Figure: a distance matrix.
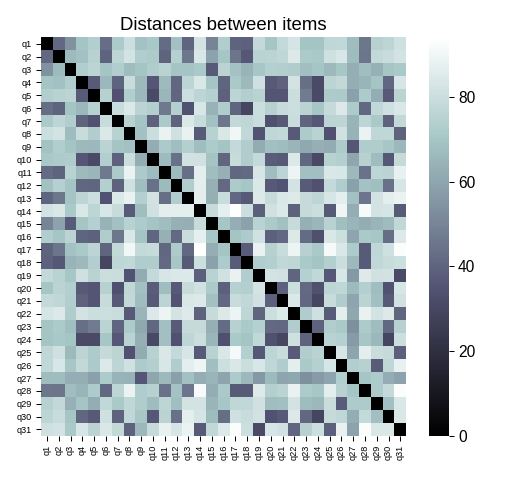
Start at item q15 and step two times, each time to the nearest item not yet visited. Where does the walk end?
q1
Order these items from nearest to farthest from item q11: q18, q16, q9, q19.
q18, q16, q9, q19
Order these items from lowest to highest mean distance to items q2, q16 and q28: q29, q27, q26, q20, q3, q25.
q20, q27, q3, q29, q26, q25
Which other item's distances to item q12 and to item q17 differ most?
q21
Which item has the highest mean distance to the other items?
q26
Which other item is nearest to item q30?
q24
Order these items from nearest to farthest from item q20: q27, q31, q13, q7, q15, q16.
q7, q16, q27, q15, q13, q31
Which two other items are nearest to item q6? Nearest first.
q18, q13
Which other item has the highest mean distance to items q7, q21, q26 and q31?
q13
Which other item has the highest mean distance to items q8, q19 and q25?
q17
